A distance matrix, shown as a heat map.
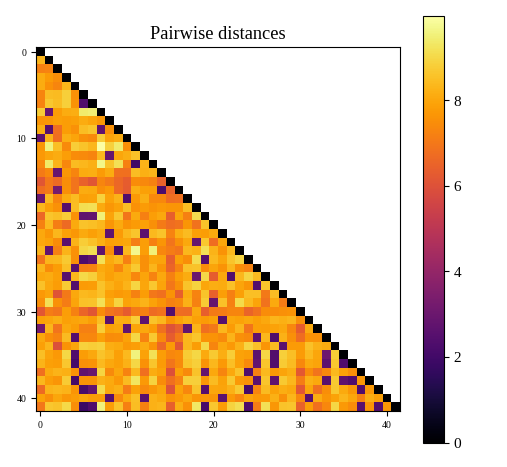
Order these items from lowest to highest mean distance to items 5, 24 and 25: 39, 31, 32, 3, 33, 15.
39, 33, 15, 32, 31, 3
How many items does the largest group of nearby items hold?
7
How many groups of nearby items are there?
11
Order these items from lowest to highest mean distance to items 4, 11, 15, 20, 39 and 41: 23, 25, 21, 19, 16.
19, 25, 16, 21, 23
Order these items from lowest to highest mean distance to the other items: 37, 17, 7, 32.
37, 32, 17, 7
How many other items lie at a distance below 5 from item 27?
6
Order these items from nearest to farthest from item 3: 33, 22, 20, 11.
22, 20, 11, 33
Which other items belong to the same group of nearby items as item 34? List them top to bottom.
28
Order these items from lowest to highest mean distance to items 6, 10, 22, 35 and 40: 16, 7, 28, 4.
4, 16, 28, 7
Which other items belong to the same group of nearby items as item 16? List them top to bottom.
2, 14
